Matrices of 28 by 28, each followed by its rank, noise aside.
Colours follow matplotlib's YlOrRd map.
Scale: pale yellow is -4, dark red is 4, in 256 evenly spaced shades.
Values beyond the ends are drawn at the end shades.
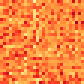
six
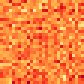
five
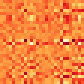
two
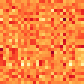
three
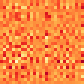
two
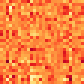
two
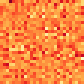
six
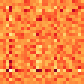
two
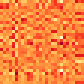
five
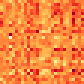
three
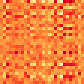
two
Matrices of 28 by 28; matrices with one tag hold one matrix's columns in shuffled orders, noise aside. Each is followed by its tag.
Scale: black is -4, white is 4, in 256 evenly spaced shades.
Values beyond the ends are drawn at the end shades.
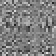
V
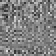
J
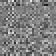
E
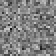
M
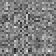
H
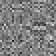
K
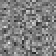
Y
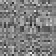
V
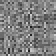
H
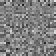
E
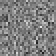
Y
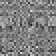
V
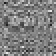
V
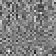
J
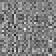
H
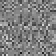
K
